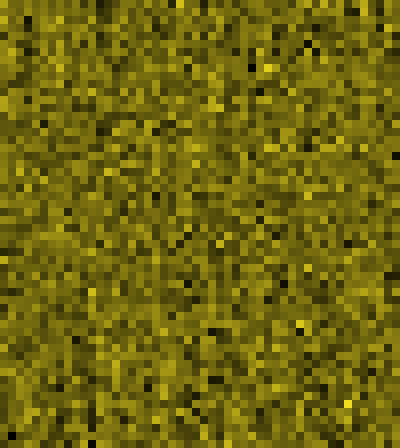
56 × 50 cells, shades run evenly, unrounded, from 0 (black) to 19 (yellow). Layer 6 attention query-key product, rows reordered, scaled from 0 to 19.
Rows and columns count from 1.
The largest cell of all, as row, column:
51, 44
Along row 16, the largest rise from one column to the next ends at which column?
19
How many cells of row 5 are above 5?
44
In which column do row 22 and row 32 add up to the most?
20
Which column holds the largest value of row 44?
35
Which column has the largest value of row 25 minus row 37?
39
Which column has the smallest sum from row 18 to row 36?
28
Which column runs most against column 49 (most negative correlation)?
48
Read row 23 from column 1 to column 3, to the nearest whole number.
11 9 9
